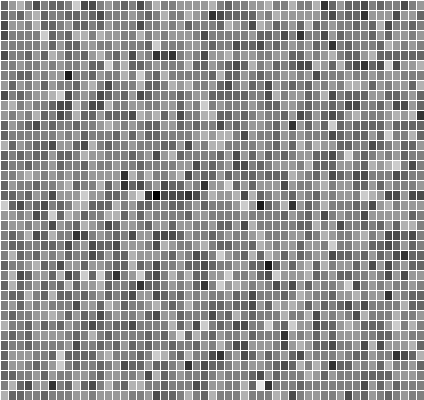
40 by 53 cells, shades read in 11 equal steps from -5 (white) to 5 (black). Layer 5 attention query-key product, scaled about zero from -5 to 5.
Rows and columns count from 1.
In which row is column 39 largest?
7
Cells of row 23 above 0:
15
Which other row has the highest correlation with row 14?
35
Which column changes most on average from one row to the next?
20
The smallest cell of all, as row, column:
39, 33
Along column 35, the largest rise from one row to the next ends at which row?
29
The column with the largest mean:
46
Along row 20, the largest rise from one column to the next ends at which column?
19
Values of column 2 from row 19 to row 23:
-1 1 1 -1 -1
